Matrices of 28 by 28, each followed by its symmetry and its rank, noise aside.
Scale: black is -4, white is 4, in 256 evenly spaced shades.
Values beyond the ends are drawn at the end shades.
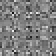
no symmetry, rank three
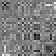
symmetric, rank three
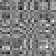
no symmetry, rank three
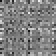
no symmetry, rank three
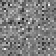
symmetric, rank six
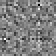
antisymmetric, rank four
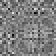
symmetric, rank four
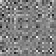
symmetric, rank three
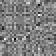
antisymmetric, rank six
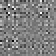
antisymmetric, rank four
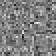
antisymmetric, rank six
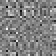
no symmetry, rank four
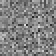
no symmetry, rank six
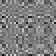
no symmetry, rank three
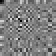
symmetric, rank three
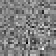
no symmetry, rank four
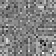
symmetric, rank six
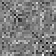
symmetric, rank six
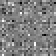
antisymmetric, rank four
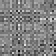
no symmetry, rank three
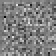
antisymmetric, rank six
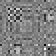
symmetric, rank three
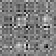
symmetric, rank three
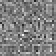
no symmetry, rank six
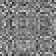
antisymmetric, rank four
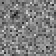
symmetric, rank six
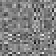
antisymmetric, rank four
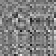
no symmetry, rank three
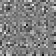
symmetric, rank six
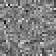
no symmetry, rank six
